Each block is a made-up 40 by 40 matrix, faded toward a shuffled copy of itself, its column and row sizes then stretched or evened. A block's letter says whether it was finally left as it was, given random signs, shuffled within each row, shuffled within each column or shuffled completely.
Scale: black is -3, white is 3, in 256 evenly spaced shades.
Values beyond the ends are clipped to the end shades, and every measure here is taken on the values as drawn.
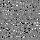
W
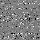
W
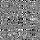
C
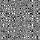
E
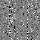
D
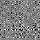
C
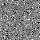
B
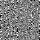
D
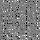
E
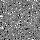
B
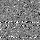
W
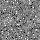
B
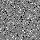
B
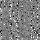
D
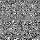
W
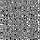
C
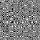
C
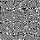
E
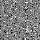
D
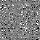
E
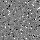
B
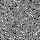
B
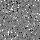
B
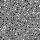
B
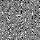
D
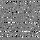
W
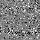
W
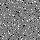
B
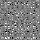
C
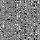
D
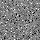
B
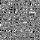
E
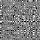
C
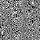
D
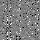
D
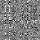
C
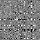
E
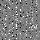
D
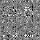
E
